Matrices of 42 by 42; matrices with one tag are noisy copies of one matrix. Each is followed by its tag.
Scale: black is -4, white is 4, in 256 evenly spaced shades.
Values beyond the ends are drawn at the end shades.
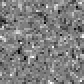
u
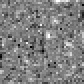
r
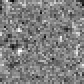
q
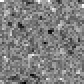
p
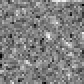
r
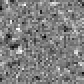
q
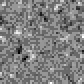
u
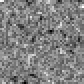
p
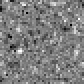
q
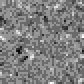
u
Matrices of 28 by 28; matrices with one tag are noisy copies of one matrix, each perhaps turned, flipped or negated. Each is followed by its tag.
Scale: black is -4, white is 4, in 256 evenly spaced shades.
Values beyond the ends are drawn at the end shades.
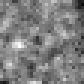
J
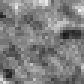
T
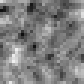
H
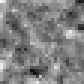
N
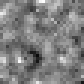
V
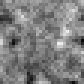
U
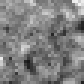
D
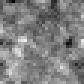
U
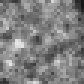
J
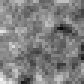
D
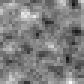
H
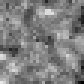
N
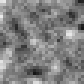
N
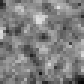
J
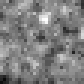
J
